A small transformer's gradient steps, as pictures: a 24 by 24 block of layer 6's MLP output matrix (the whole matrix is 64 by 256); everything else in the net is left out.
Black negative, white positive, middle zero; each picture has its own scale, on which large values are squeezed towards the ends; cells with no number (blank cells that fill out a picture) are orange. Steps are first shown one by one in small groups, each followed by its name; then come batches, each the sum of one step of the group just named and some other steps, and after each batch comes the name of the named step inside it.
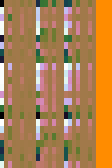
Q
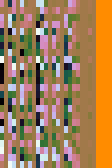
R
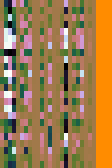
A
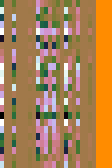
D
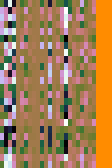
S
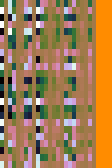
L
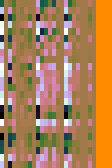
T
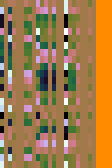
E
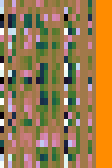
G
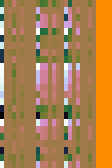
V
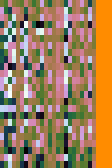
S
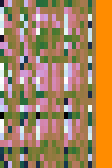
Q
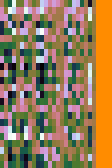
R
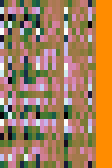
T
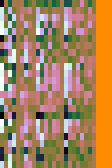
Q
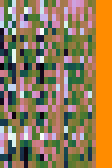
R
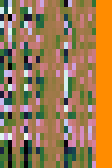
L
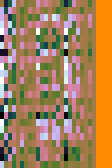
V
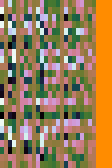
L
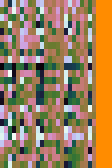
R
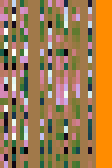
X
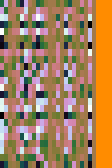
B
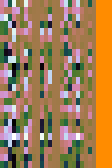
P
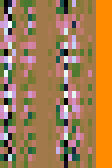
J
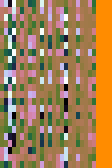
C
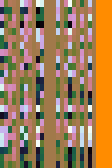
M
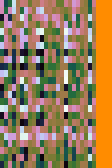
J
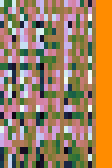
M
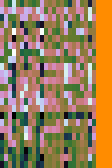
C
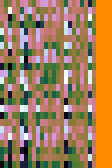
M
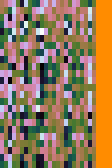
C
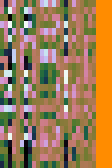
J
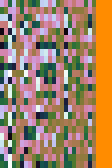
C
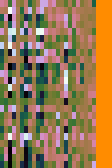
C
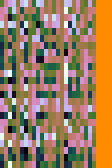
M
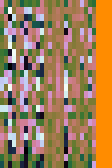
X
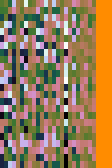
J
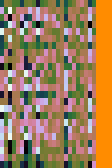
B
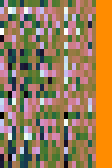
B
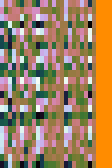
B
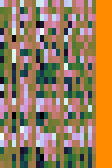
M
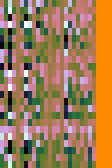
M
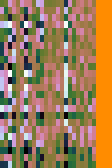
M
